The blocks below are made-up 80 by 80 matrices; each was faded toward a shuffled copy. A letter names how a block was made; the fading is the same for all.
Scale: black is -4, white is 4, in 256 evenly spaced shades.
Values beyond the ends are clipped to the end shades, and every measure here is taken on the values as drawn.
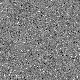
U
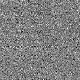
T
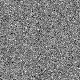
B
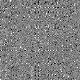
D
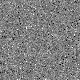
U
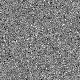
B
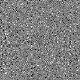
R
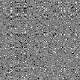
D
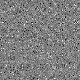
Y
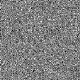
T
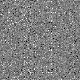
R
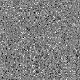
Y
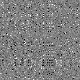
D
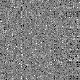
R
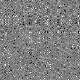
D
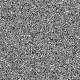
B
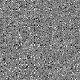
R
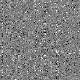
R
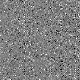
R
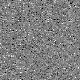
Y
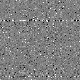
D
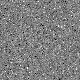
U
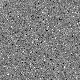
U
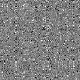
D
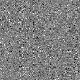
R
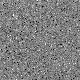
U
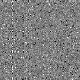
R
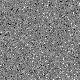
U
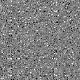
Y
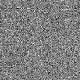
T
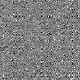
D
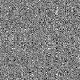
T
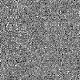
T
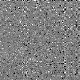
D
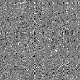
D
